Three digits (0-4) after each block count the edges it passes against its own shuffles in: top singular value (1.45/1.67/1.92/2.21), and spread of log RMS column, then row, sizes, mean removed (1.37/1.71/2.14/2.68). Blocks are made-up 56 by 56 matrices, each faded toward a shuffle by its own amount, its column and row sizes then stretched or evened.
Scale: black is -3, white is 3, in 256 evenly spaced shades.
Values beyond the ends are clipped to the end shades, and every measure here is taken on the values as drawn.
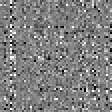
2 4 3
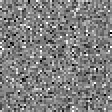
1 1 0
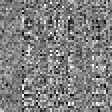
4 4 1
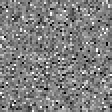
1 0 0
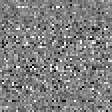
0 1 4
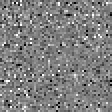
0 1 2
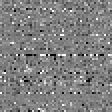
2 1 4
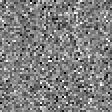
0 1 0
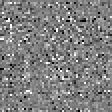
0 1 3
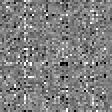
3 3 2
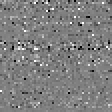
0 1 4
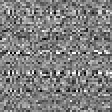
4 0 4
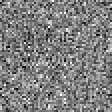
2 1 0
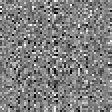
3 3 0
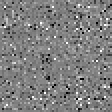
1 2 2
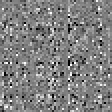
3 4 3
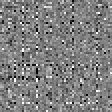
4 3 2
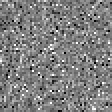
0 0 0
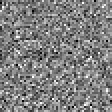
2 0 1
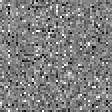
1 3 0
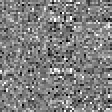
3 2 0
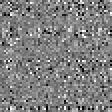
3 2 3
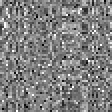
4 1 0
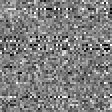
3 0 4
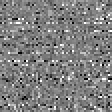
0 1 4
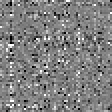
2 4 3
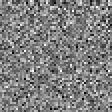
3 0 1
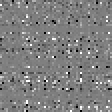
0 3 4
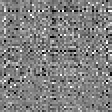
4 2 3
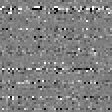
2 1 4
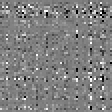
1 4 4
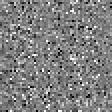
0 2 1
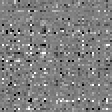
1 3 4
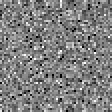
3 2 0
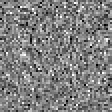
2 0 1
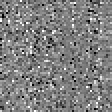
1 3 0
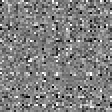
1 3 3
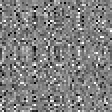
4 3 1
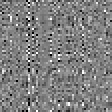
4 4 1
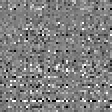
3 3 4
